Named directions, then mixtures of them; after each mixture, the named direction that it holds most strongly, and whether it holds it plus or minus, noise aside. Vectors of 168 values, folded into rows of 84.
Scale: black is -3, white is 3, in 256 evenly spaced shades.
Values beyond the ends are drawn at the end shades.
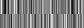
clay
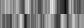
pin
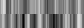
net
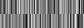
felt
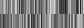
felt, minus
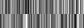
felt, minus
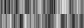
pin, minus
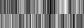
pin, minus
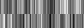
pin, minus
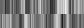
pin, minus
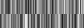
felt, minus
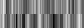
net, plus
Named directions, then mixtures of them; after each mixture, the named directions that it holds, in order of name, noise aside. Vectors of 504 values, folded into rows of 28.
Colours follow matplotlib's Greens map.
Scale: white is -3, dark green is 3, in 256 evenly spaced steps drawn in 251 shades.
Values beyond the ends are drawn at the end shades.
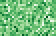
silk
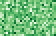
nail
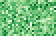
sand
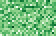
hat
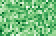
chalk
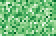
nail, silk.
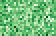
silk.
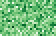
chalk, hat.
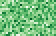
chalk, nail.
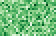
chalk, sand, silk.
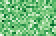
hat, nail.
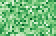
chalk, nail.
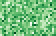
nail, sand, silk.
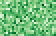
nail.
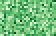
nail.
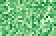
hat, sand, silk.
